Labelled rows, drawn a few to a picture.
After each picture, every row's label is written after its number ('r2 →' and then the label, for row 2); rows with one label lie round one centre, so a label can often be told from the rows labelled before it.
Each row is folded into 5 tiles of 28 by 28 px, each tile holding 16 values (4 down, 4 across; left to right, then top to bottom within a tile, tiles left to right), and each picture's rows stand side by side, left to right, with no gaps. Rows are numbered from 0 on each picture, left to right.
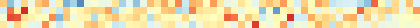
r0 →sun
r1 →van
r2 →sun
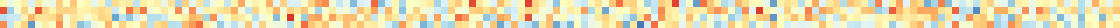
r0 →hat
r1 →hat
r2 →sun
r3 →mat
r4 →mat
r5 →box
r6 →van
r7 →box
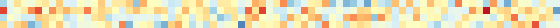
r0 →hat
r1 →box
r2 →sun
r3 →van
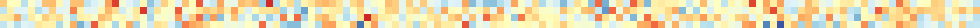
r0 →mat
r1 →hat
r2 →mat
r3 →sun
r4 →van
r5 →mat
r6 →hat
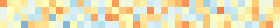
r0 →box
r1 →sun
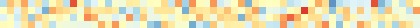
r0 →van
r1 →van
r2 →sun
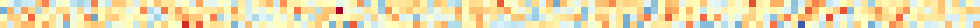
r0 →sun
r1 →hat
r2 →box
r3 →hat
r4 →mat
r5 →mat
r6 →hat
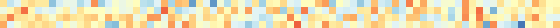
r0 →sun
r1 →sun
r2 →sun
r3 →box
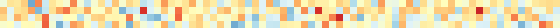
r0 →van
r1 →hat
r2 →hat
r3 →box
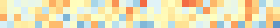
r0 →mat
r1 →mat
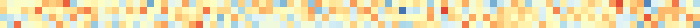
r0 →hat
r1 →hat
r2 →van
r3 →sun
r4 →mat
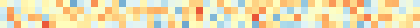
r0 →sun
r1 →box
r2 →mat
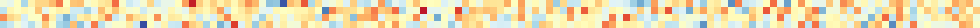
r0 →mat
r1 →mat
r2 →van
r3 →hat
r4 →sun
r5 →van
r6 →box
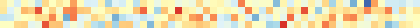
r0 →hat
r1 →hat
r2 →sun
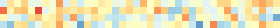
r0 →hat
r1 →box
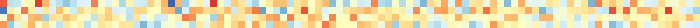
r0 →sun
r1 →van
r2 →sun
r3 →van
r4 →van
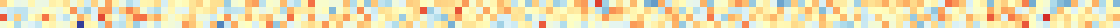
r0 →mat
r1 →mat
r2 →sun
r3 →hat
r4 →van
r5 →sun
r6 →mat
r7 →sun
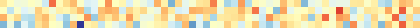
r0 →mat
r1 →van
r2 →box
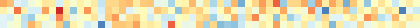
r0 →box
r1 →box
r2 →van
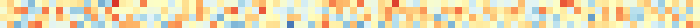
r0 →box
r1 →box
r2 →mat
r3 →hat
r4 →box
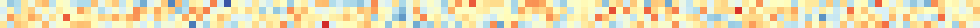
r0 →sun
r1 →van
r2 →sun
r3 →mat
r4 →van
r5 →hat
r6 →sun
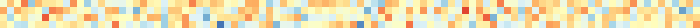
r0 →van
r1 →mat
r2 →mat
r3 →box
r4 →van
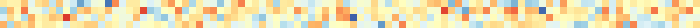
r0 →sun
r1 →hat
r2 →box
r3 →van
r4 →box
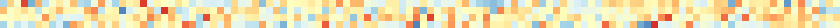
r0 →van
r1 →sun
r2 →mat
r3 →sun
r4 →mat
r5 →van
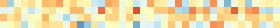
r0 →mat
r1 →van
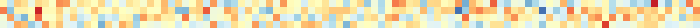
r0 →hat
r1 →van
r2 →box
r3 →van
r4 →sun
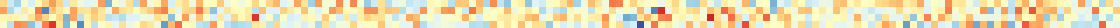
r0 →hat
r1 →box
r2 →van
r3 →van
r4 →mat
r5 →sun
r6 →mat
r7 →hat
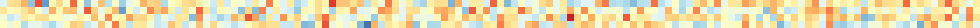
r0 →van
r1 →box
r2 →mat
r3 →van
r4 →sun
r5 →mat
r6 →mat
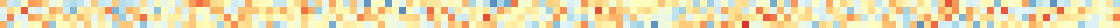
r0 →sun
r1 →mat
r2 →van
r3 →sun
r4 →hat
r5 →sun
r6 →mat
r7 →sun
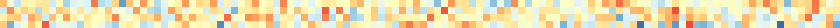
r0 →sun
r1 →mat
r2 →box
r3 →sun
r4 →mat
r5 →mat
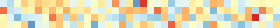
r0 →hat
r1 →box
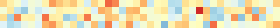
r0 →mat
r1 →box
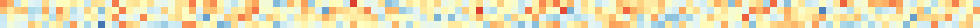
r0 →box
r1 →mat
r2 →van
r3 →box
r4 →hat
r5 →van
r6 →mat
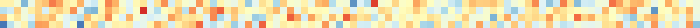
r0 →mat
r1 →hat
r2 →sun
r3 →mat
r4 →mat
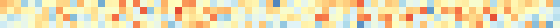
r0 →box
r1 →hat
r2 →mat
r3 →hat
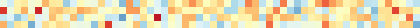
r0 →hat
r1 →mat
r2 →mat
